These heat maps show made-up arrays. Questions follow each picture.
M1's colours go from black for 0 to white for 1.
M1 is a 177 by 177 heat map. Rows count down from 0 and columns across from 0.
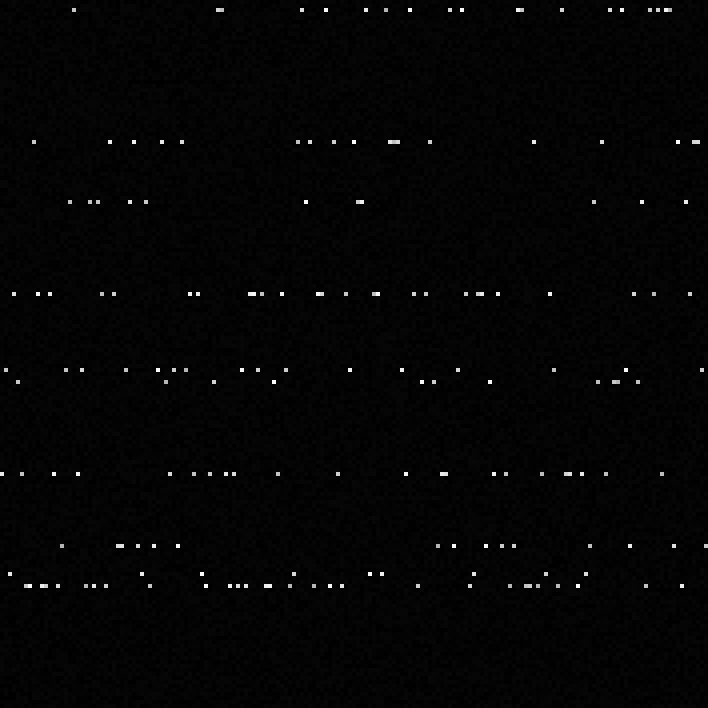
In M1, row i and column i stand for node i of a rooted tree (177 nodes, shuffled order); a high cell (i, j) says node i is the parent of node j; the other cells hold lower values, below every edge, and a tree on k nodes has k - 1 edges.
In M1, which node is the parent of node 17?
50
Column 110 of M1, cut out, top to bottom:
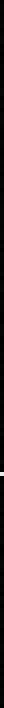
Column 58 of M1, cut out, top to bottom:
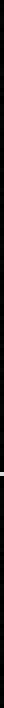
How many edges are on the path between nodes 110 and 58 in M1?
2
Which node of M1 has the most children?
146
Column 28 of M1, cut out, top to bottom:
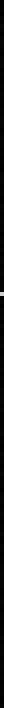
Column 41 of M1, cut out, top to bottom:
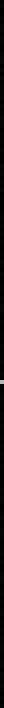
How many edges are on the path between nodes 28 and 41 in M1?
4
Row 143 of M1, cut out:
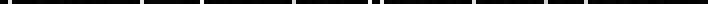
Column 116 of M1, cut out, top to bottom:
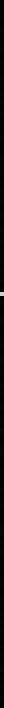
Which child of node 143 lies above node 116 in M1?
73
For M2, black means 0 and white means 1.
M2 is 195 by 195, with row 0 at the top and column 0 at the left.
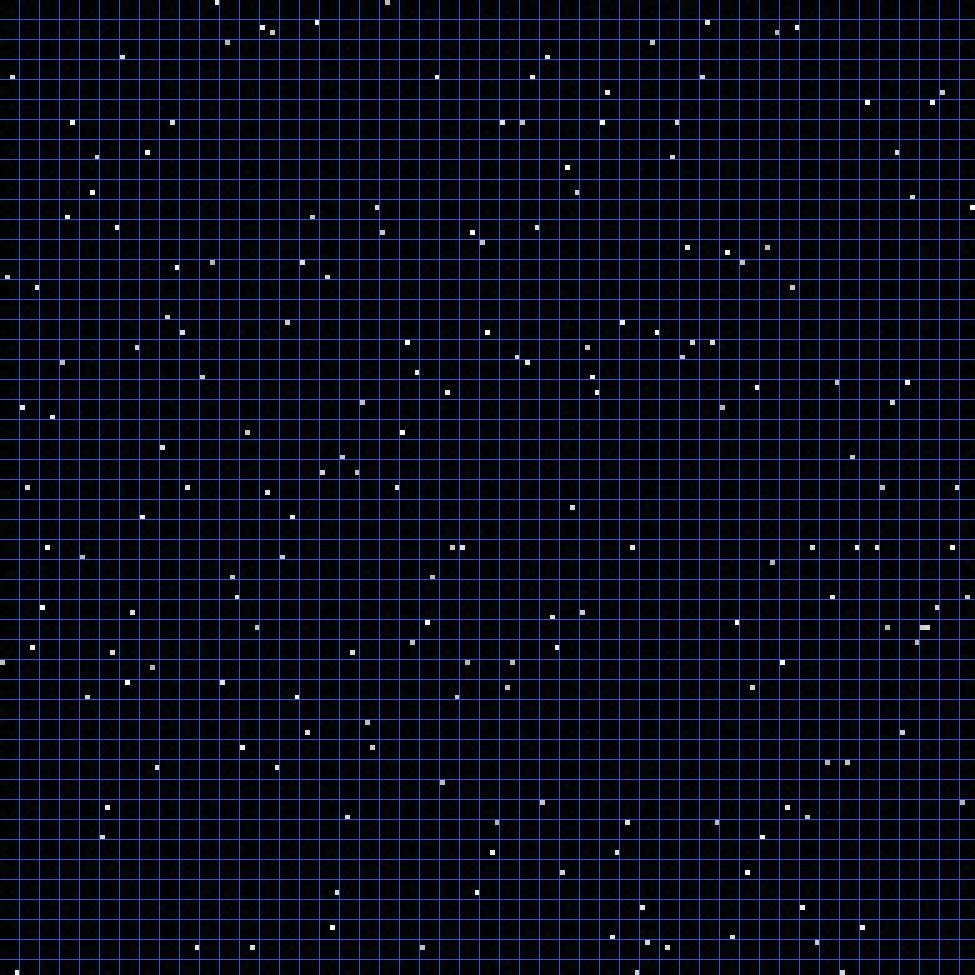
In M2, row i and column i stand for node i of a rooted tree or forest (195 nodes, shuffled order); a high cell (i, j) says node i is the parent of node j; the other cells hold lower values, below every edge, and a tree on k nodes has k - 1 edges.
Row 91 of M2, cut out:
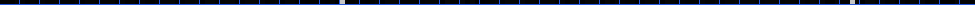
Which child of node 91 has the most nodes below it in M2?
68
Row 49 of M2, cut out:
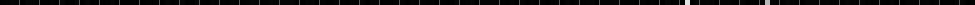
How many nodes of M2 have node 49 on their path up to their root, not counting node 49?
11
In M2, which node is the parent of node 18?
38
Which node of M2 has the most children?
109
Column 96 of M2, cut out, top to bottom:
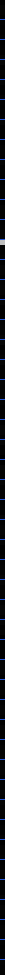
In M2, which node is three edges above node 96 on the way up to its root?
174
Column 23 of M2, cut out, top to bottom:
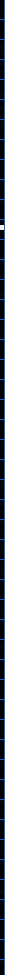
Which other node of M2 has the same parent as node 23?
107
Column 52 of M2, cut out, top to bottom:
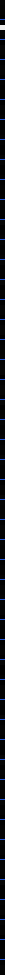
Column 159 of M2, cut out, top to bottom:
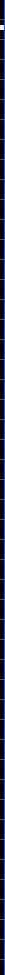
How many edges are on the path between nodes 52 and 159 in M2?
2
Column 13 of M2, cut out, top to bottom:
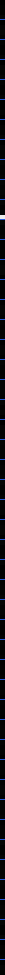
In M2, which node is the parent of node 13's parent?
0
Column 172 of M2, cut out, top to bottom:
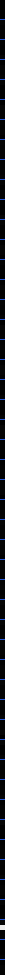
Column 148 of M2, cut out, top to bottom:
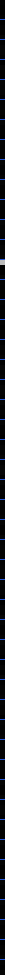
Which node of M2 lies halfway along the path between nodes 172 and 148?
97
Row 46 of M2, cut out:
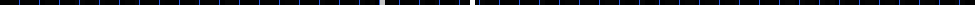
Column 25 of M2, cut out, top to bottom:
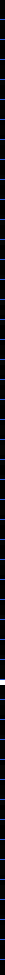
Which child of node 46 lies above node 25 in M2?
94
